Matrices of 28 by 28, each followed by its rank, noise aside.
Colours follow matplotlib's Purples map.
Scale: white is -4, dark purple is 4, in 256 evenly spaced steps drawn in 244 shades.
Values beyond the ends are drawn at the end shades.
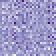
six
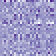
three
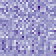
six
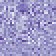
six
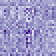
four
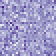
eight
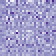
four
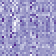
four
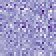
six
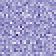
eight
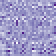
four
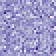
eight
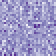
six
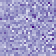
eight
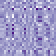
three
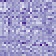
four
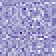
eight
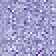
eight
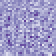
six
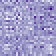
four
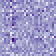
six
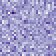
six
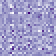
four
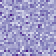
eight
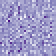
eight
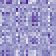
three
